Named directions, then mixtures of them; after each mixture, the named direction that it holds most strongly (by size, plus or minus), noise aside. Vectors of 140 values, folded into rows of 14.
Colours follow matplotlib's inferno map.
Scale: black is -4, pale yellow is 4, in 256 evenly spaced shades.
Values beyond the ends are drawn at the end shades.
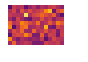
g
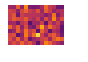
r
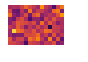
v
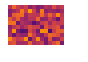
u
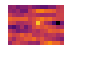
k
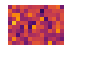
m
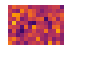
m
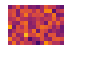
r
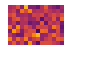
r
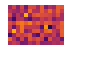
g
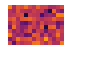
g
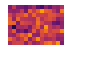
k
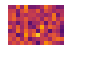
r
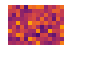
r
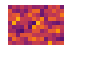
m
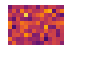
g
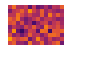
u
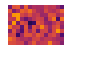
m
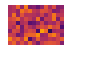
r
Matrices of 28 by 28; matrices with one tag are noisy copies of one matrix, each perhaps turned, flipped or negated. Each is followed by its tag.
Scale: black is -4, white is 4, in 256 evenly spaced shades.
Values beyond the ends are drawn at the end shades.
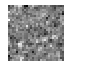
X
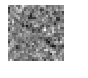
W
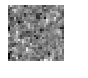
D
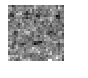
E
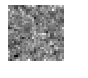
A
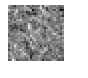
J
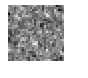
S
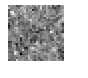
A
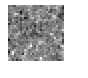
A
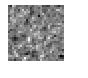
J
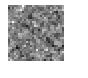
W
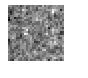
E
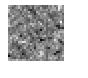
J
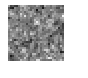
S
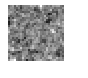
D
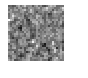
W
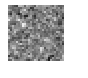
W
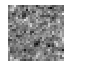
S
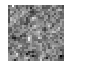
J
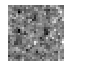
E
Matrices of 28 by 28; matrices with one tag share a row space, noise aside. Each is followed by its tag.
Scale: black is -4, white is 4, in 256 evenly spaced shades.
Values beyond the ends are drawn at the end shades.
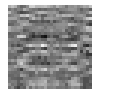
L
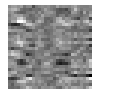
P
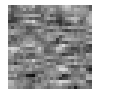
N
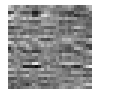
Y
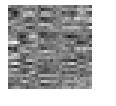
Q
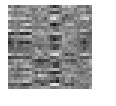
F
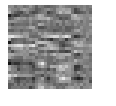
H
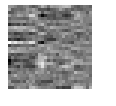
H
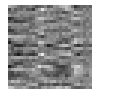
H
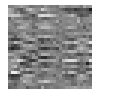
Q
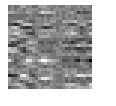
Q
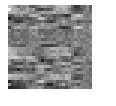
H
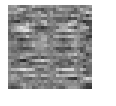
L
